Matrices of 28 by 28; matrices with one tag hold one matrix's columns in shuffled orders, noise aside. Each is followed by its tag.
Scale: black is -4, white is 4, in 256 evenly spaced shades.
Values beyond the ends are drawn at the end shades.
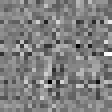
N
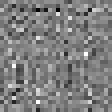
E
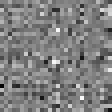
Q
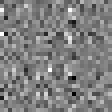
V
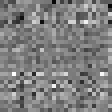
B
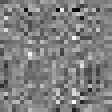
E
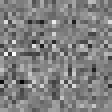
N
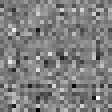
Q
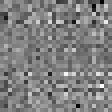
B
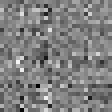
Q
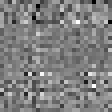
B
